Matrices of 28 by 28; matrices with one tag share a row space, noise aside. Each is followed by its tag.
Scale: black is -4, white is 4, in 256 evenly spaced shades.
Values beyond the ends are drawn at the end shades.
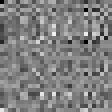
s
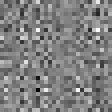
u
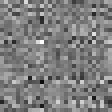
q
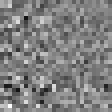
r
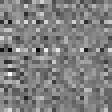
r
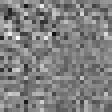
r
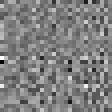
s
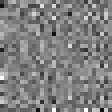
s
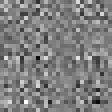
u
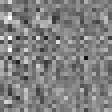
r
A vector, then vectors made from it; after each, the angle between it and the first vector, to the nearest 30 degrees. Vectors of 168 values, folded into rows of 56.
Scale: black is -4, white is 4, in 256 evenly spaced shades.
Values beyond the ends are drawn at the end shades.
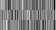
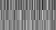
90 degrees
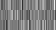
150 degrees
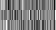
30 degrees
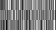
150 degrees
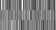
60 degrees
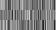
30 degrees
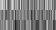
60 degrees
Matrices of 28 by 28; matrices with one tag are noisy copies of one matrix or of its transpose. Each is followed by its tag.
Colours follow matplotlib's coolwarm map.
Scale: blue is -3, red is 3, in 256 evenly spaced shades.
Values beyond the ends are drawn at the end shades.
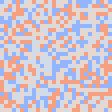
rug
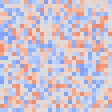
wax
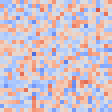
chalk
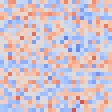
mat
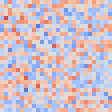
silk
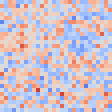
mat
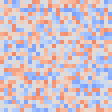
silk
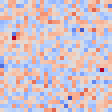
mat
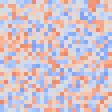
mat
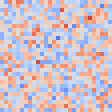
wax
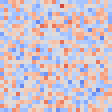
wax
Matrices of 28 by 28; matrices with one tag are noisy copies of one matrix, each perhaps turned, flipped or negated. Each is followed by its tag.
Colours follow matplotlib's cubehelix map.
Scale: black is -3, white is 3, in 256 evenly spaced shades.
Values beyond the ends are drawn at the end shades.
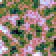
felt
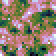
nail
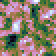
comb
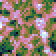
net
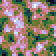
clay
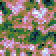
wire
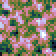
net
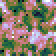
wire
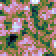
comb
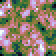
nail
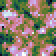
nail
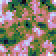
nail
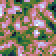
felt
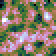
clay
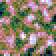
felt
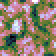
comb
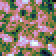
net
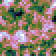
wire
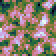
net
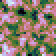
net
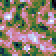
clay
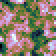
wire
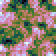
nail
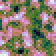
clay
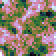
nail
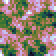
nail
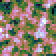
net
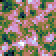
net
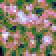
clay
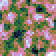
clay
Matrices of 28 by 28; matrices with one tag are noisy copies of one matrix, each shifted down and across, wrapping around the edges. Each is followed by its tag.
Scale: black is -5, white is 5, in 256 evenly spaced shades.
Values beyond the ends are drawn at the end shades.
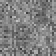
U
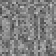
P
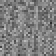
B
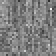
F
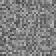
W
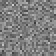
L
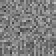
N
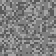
W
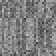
F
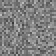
W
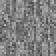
F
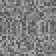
N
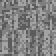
F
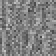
B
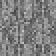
F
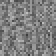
B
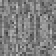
F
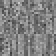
F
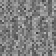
B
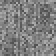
U
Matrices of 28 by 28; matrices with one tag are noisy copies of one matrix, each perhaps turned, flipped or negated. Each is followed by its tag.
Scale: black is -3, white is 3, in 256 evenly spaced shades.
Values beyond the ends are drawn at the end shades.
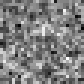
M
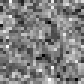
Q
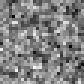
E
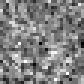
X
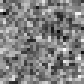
X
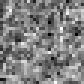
E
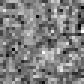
X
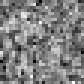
X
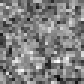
X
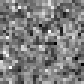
Q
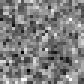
X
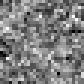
M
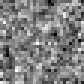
Q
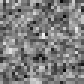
Q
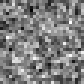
X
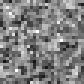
E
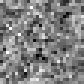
Q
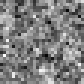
Q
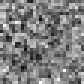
X
